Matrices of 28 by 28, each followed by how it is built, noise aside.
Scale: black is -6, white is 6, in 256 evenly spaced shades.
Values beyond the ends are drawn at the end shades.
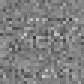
uneven rows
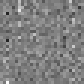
uneven columns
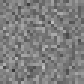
repeating rows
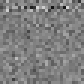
uneven rows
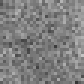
smooth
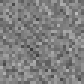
Toeplitz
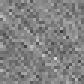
Toeplitz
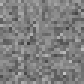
blocks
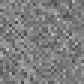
Toeplitz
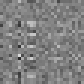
low rank
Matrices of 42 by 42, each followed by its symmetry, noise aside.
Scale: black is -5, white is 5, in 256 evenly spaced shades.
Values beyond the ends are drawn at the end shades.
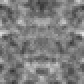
mirrored left to right.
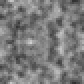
mirrored top to bottom.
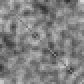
symmetric.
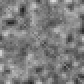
symmetric.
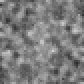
same after a half turn.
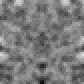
mirrored left to right.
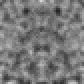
mirrored left to right.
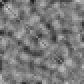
symmetric.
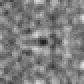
mirrored top to bottom.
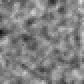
no symmetry.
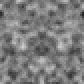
mirrored left to right.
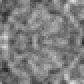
mirrored top to bottom.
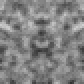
mirrored left to right.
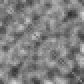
symmetric.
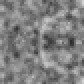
mirrored top to bottom.
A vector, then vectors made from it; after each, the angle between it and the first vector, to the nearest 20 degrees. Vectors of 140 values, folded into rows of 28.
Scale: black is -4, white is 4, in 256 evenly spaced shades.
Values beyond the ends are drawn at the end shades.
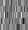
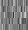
60 degrees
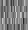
60 degrees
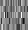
20 degrees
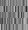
100 degrees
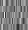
40 degrees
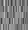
60 degrees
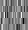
20 degrees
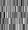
140 degrees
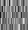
140 degrees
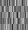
100 degrees
